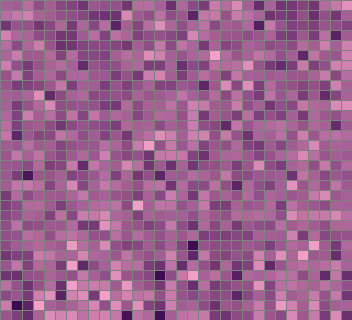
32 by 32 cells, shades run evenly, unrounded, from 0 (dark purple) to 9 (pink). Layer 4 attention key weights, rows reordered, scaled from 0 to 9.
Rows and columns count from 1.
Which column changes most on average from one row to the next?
15
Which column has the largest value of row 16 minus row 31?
2
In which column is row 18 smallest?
3
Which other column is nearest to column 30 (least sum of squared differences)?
32
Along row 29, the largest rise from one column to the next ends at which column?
7
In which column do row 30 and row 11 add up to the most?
5
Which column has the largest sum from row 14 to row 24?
10
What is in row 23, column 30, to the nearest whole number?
4
